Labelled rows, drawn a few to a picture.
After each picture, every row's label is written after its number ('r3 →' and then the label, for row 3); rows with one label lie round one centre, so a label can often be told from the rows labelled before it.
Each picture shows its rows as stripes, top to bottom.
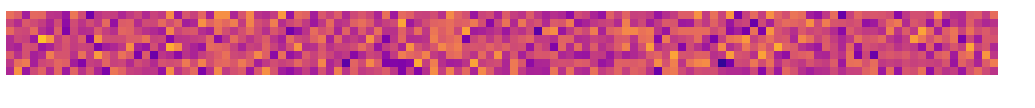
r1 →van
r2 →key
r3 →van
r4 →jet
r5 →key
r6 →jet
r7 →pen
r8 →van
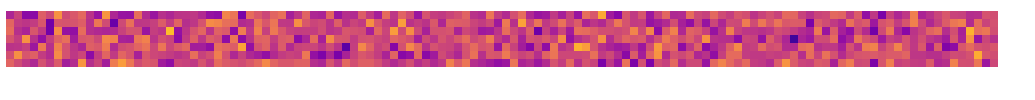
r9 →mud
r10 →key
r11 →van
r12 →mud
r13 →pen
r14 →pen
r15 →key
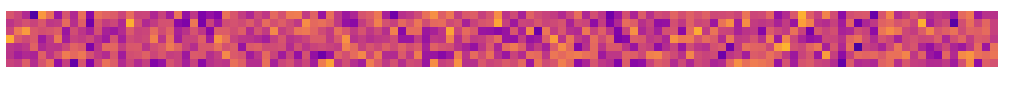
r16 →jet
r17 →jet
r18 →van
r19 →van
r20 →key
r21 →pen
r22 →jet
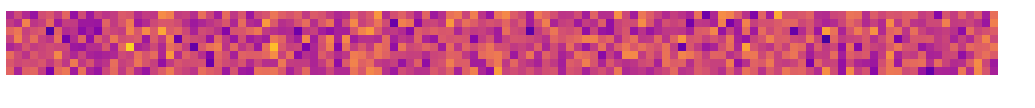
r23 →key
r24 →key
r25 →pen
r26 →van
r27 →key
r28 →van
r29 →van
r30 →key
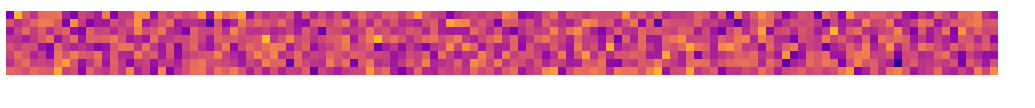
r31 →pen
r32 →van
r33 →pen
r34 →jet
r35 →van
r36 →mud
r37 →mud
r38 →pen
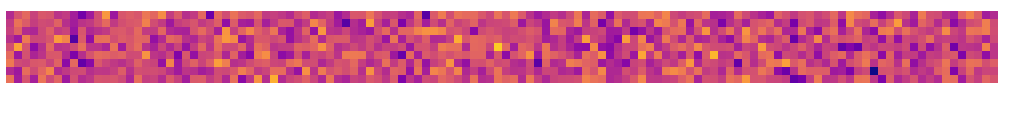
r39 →pen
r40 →pen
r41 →jet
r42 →mud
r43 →jet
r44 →mud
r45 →van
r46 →jet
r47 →mud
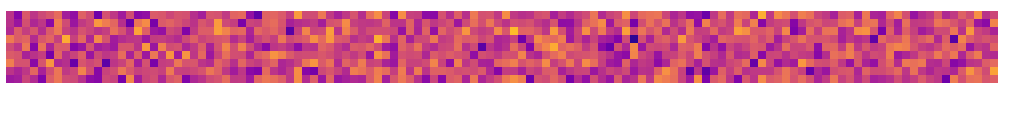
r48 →key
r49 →mud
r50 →mud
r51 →jet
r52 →pen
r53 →van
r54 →jet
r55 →key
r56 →key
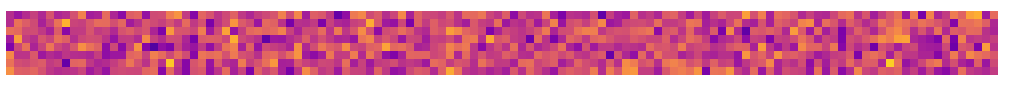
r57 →key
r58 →pen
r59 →van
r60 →pen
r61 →jet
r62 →key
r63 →van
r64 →van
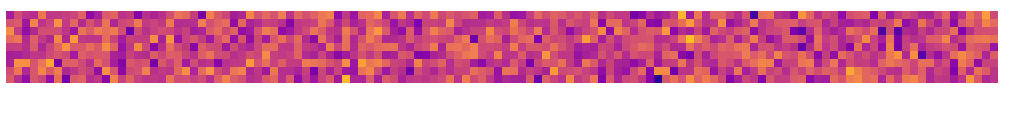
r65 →jet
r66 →van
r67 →mud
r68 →van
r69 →mud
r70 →key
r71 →jet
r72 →pen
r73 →van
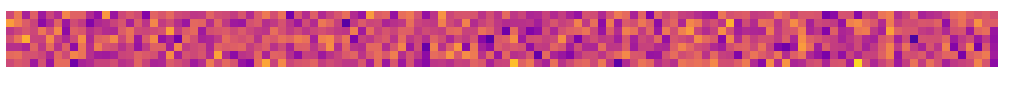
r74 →key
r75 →van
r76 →van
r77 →jet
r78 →jet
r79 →van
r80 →mud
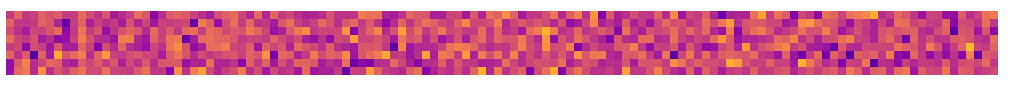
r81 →pen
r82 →jet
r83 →jet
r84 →key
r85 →key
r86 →mud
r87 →jet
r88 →pen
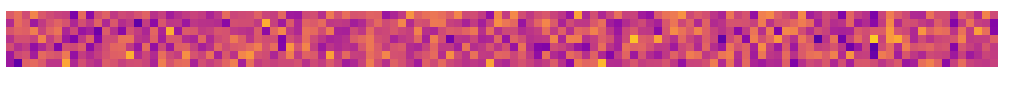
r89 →jet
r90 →jet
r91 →van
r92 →pen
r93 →jet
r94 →jet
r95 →mud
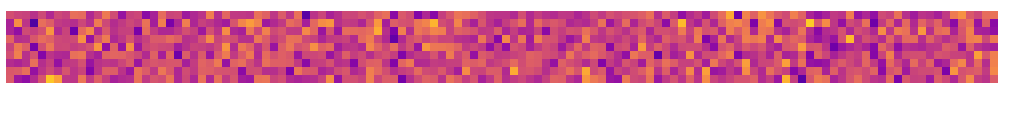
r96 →key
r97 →jet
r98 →jet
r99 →key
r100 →jet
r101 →van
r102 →key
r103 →mud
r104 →mud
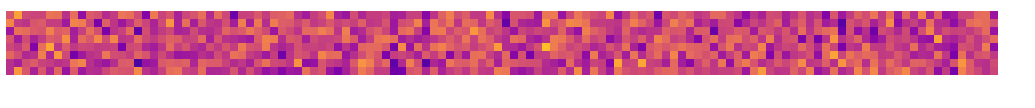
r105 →van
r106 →van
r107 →jet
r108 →mud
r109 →jet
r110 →pen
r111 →key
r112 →pen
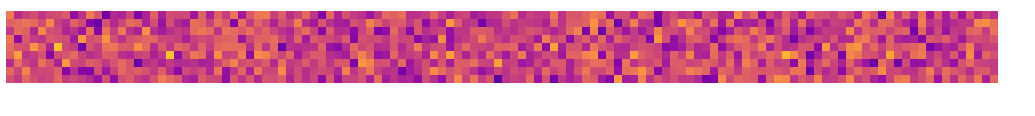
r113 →mud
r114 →van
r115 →pen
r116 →mud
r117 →pen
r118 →van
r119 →jet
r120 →van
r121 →key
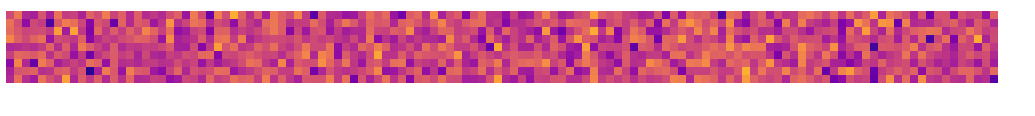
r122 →pen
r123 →van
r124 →van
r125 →van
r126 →jet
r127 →jet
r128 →jet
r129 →key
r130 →jet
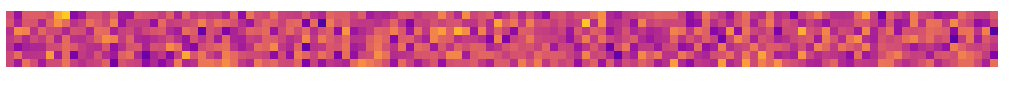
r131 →mud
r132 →mud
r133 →jet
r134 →jet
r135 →key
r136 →jet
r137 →key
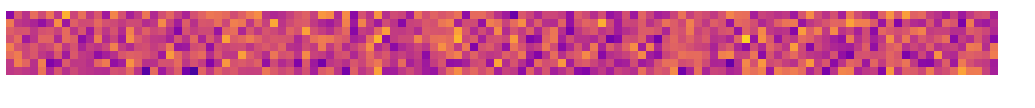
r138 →jet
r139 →mud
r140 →jet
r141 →jet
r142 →van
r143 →van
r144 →pen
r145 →key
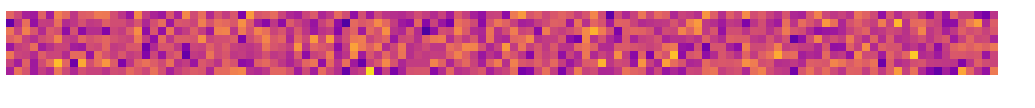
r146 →mud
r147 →pen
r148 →van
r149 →mud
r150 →key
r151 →key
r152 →mud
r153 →pen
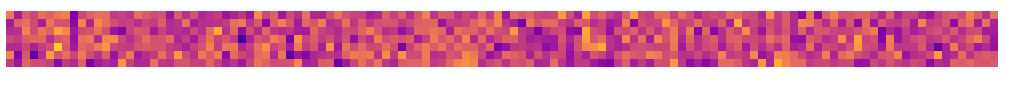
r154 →mud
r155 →jet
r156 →mud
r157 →mud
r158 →mud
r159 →key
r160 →key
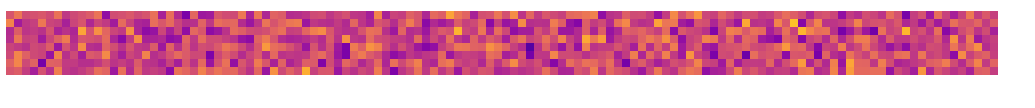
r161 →van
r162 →key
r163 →jet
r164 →mud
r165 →key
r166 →pen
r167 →van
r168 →pen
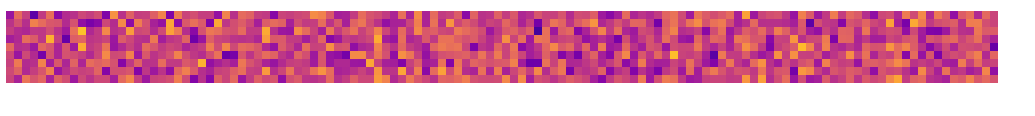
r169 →jet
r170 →van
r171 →key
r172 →key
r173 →jet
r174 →key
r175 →pen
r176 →jet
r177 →key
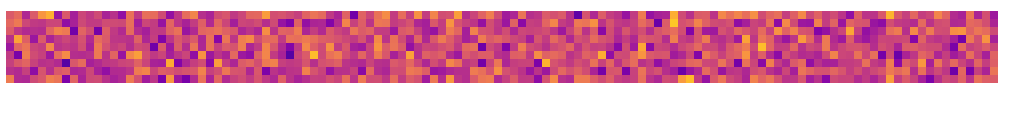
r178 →jet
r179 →van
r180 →key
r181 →jet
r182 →jet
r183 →mud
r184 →van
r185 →pen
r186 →van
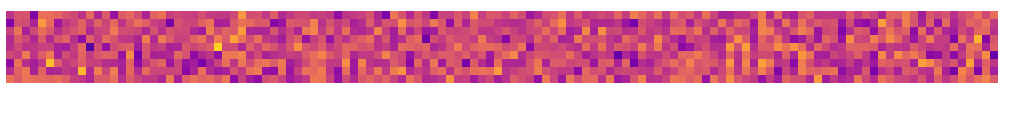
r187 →pen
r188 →jet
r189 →jet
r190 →pen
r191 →key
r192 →jet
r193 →jet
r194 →jet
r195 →van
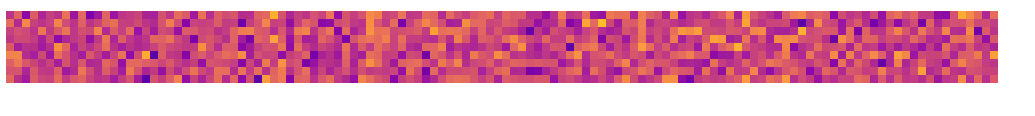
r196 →key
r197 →mud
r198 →jet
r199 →key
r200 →mud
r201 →pen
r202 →key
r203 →van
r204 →key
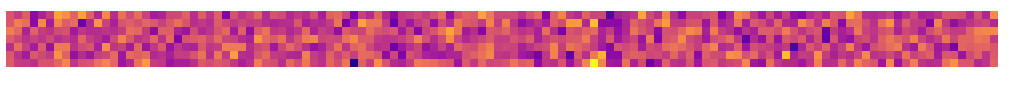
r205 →mud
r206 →pen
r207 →van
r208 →van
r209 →pen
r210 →mud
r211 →mud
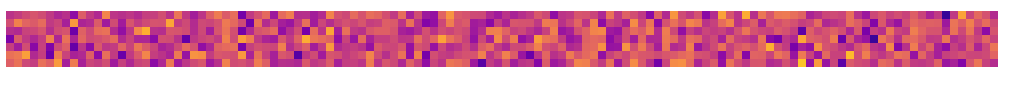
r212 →key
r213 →van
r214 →mud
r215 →jet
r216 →mud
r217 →pen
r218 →van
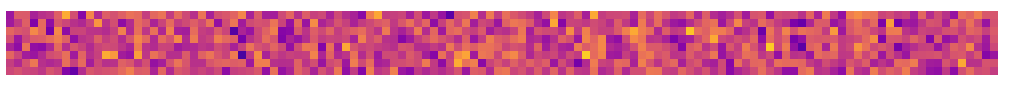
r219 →pen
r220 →mud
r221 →van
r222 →mud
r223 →mud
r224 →mud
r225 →key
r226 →pen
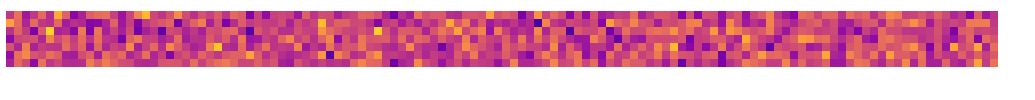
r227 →pen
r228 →van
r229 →jet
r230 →jet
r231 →key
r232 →pen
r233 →pen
